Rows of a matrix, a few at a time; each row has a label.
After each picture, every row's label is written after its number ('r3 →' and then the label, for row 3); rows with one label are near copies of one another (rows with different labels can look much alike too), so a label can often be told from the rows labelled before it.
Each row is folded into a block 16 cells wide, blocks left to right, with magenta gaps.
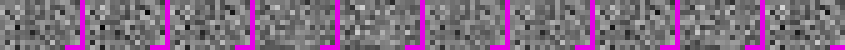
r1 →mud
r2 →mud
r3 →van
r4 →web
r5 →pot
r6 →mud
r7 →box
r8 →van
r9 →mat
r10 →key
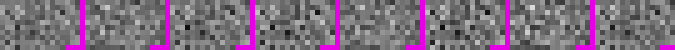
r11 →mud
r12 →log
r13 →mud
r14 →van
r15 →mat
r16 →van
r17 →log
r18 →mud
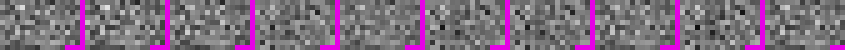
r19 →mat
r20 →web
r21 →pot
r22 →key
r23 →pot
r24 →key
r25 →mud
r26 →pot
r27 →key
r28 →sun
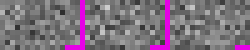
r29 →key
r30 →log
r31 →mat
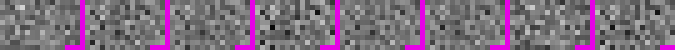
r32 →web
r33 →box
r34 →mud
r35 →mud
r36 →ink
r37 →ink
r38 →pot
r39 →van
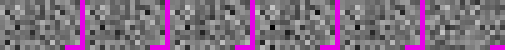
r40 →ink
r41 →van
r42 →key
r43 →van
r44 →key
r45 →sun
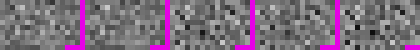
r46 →web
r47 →log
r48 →box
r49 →key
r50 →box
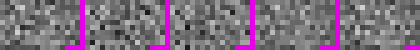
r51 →log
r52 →van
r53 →mud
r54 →pot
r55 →pot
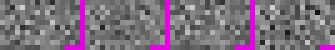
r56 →sun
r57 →key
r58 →web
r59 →box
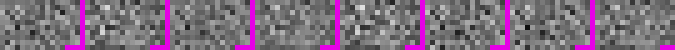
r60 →van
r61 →web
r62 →mud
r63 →web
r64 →web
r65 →van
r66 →key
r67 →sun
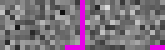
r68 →van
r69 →sun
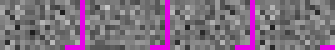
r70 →box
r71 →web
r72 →van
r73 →key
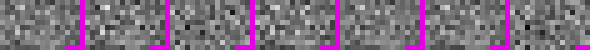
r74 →log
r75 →log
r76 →ink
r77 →pot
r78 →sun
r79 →mat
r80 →mud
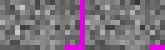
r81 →log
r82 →log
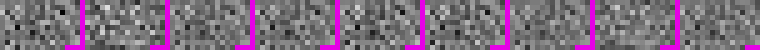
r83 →van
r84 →pot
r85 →mud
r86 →van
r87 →key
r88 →ink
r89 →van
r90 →mat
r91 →ink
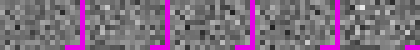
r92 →van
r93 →web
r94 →box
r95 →ink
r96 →sun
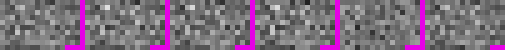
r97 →web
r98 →log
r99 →mat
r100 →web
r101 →mud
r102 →pot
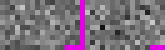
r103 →mat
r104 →key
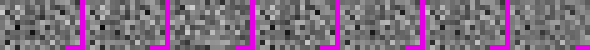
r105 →ink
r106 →mud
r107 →pot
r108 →box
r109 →box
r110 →ink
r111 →van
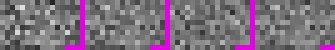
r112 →pot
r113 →log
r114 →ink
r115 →mat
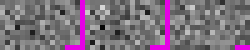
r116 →ink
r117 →key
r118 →mat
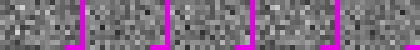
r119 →pot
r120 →van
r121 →van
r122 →pot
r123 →box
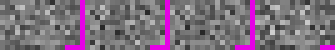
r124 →pot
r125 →box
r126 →ink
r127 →pot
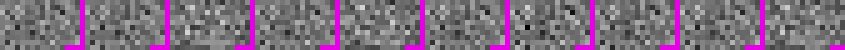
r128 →box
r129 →van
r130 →log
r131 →box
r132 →mat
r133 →key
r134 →key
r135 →box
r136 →key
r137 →log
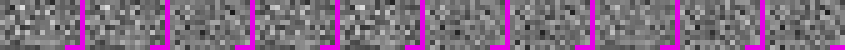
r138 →sun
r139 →mat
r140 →box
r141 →pot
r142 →web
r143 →key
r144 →mud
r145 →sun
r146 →ink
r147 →van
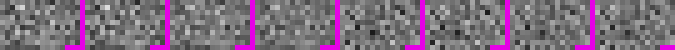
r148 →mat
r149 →mat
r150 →pot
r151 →sun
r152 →box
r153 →ink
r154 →van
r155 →van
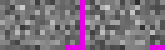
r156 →sun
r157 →pot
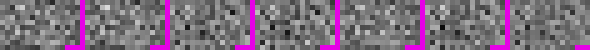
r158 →mat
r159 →mat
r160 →van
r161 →ink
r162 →pot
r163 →mud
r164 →mud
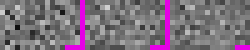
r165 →van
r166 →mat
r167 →sun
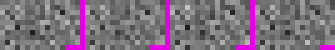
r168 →box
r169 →van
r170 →key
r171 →ink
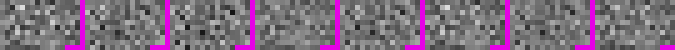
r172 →sun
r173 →key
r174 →box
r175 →web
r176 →ink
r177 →mat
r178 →box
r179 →pot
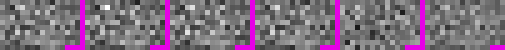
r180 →pot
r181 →mat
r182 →pot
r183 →log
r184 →van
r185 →sun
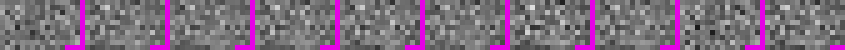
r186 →van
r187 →web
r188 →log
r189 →web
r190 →sun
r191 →mat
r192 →web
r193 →sun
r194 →box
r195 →pot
